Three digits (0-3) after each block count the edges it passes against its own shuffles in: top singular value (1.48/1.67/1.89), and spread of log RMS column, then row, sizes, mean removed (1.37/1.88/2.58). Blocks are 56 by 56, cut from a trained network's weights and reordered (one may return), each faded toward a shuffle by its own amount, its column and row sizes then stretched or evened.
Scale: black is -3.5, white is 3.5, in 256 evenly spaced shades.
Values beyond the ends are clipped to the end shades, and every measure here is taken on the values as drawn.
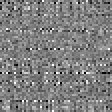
3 0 3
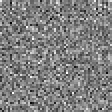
3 0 0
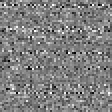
1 0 3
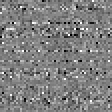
0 1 3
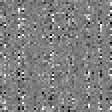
0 3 2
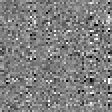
3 2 2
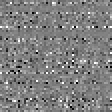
0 2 3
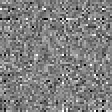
3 1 2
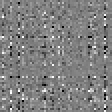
3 3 2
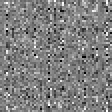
0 3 1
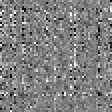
0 3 2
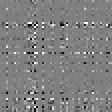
2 3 3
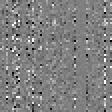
1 3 1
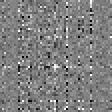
2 3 2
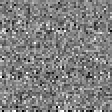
2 0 2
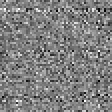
3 1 2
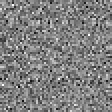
2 0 0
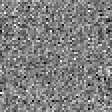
2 1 0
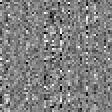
2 3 0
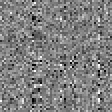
3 2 1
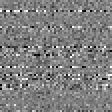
3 0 3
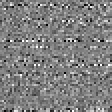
1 0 3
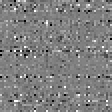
0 2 3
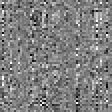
2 3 0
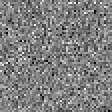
2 1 1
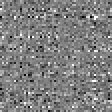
0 2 3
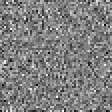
1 1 1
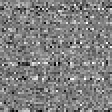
2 0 3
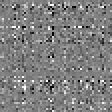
0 3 3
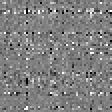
2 2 3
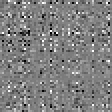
0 3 3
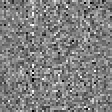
1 2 0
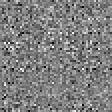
0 2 2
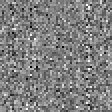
0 2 0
